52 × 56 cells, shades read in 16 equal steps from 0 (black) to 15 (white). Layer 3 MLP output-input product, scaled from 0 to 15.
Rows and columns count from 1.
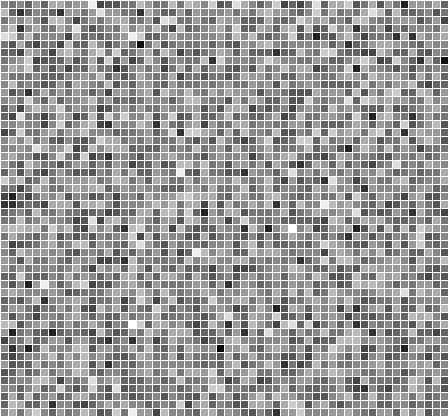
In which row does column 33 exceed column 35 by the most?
39
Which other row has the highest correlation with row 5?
41
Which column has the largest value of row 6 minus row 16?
20
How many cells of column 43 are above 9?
10
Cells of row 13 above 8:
23
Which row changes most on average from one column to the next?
29
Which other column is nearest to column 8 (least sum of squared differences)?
21
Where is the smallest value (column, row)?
28, 44
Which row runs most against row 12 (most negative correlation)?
9
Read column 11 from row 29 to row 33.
4 7 11 8 8
